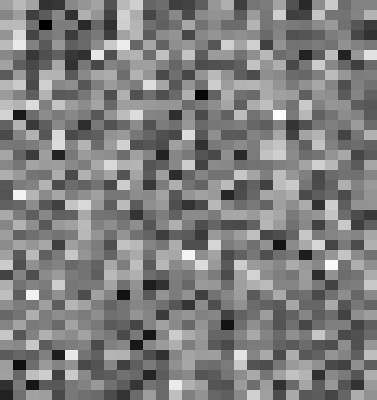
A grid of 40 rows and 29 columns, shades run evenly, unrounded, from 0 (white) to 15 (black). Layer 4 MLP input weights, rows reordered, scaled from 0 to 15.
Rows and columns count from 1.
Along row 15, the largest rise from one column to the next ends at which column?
11
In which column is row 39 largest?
3
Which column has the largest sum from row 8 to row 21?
16
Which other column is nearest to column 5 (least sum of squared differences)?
9
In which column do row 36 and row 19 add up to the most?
5
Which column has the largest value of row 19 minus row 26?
15
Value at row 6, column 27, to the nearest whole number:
13
